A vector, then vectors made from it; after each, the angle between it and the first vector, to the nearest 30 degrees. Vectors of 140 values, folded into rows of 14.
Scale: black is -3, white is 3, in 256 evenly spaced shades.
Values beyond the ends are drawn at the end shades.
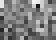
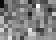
150 degrees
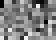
150 degrees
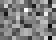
90 degrees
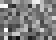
60 degrees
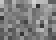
30 degrees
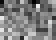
150 degrees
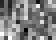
120 degrees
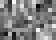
60 degrees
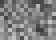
150 degrees
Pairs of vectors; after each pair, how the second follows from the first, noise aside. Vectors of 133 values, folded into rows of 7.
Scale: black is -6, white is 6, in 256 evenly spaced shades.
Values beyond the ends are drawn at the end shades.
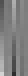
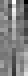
reversed, negated, scaled up.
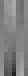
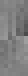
wrapped around, shrunk.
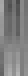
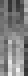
reversed, negated, scaled up.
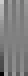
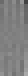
reversed, shrunk.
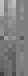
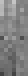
copied.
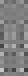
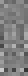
copied.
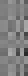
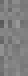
reversed, shrunk.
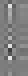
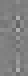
reversed, shrunk.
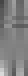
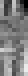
reversed, negated, scaled up.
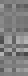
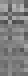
wrapped around.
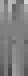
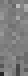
reversed, negated, partly zeroed.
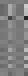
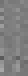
reversed, shrunk.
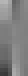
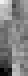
scaled up.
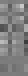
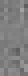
wrapped around, negated, shrunk.
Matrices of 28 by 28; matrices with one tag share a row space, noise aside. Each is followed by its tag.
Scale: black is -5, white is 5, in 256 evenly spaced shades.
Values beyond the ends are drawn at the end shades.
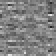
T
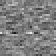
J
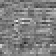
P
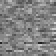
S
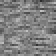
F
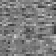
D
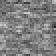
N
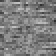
F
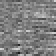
F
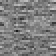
P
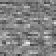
N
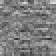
P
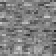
N
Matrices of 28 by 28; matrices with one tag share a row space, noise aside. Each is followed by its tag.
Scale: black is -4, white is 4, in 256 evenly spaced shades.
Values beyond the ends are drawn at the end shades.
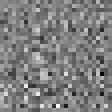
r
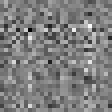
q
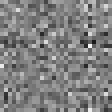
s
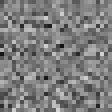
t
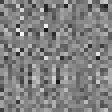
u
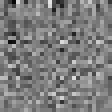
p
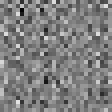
u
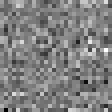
s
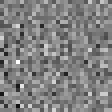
u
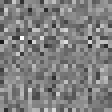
u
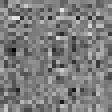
p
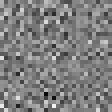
u
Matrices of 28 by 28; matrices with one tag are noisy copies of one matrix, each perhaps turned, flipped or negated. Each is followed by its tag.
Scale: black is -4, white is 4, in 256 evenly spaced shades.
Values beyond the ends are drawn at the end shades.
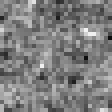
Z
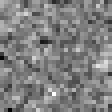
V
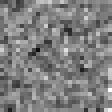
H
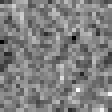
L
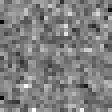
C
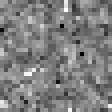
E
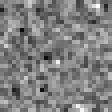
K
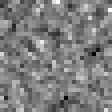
V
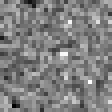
K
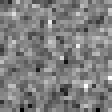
C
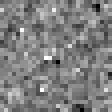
K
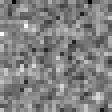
C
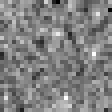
V
